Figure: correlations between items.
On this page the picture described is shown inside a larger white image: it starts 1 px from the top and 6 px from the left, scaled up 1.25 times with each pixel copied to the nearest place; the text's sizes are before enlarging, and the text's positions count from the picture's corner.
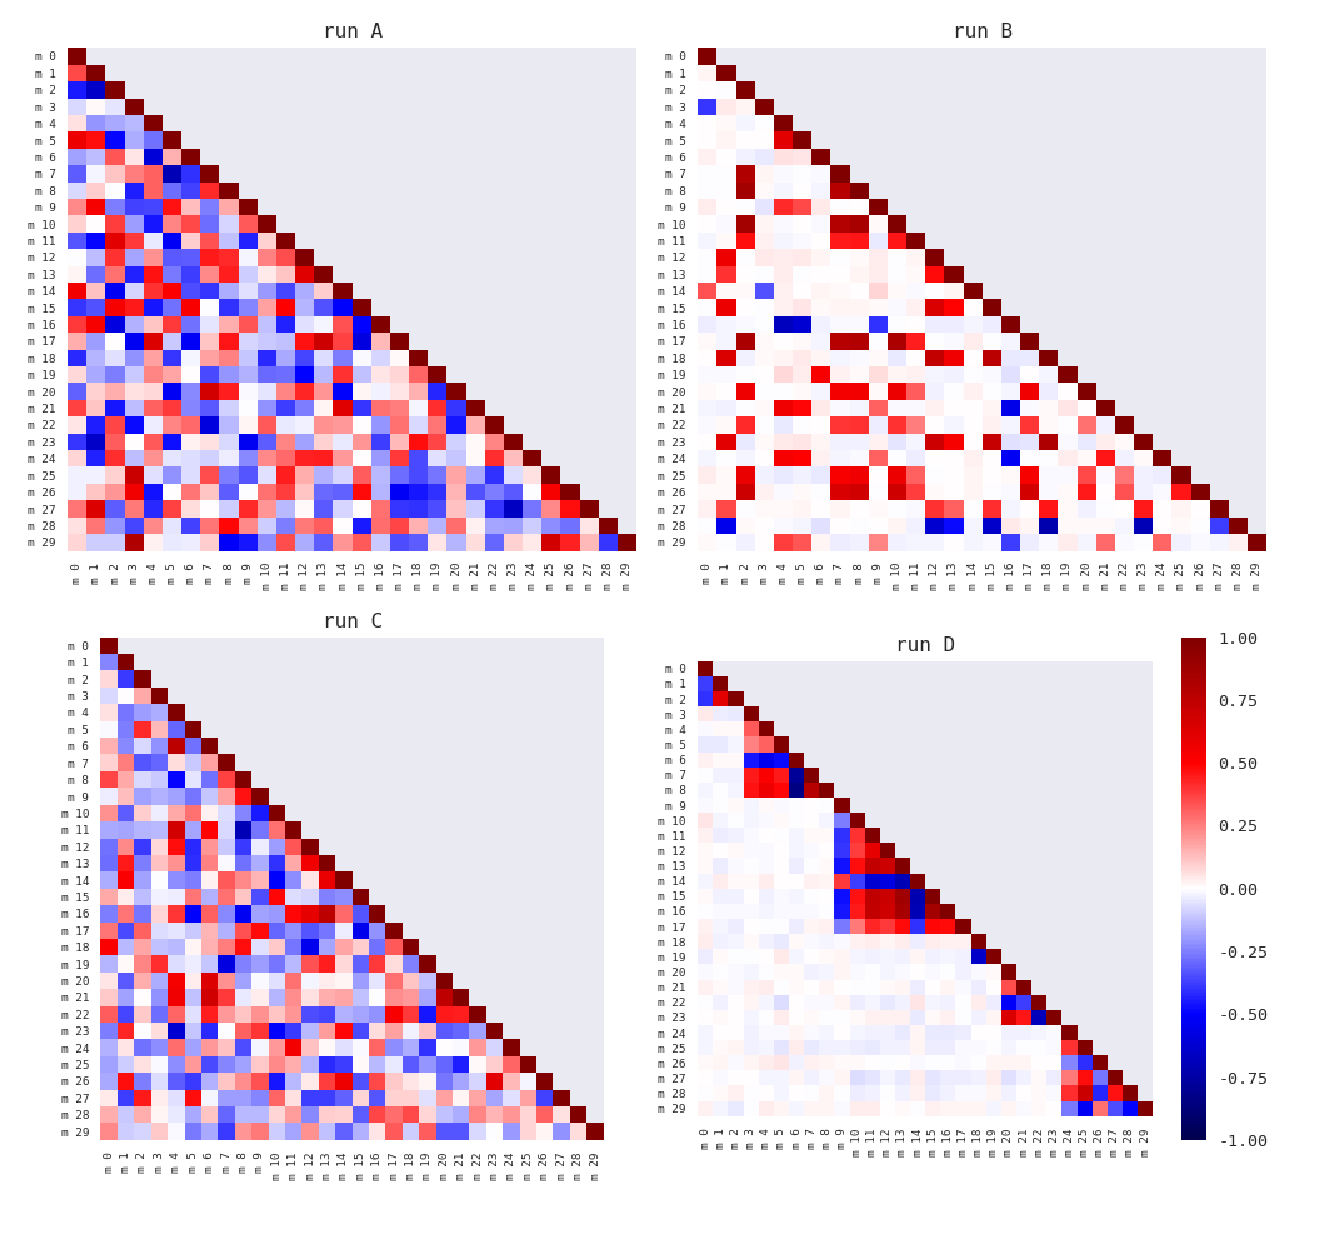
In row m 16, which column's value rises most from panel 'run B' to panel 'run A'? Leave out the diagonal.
m 5
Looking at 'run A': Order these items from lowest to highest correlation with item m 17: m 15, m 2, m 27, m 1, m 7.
m 15, m 27, m 1, m 2, m 7
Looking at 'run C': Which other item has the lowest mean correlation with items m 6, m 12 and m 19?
m 8
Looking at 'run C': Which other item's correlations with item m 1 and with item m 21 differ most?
m 20
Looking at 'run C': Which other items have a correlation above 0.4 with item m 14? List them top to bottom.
m 1, m 13, m 23, m 26
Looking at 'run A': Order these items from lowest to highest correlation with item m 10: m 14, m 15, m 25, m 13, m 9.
m 14, m 25, m 13, m 15, m 9
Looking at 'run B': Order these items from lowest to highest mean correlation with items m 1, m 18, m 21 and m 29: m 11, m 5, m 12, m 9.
m 11, m 9, m 5, m 12
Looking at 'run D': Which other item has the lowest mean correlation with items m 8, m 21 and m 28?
m 6
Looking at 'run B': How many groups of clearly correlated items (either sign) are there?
5
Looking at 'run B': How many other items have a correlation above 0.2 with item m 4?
5
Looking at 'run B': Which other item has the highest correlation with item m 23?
m 18
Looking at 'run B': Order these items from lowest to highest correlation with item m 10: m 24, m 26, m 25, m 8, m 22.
m 24, m 22, m 25, m 26, m 8
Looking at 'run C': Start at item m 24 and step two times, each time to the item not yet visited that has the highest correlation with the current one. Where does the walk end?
m 4
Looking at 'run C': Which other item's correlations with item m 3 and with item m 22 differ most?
m 19
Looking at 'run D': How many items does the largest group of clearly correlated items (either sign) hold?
9
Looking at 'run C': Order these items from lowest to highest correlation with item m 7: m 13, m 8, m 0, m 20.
m 13, m 0, m 20, m 8
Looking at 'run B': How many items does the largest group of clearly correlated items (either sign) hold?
10
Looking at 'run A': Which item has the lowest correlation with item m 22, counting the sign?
m 7
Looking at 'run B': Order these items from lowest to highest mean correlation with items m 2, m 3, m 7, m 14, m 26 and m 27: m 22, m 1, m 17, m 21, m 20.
m 21, m 1, m 22, m 20, m 17
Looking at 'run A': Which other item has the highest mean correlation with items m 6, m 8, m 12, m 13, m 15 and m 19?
m 2
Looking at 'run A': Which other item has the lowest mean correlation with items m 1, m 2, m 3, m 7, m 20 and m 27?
m 22
